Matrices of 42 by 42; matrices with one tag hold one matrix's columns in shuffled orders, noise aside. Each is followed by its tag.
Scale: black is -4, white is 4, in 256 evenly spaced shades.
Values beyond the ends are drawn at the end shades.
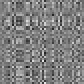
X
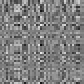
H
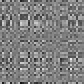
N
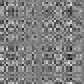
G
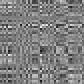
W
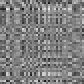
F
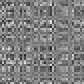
G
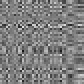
W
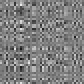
G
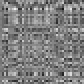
F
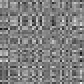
X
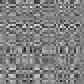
W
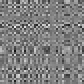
W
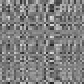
H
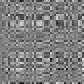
N
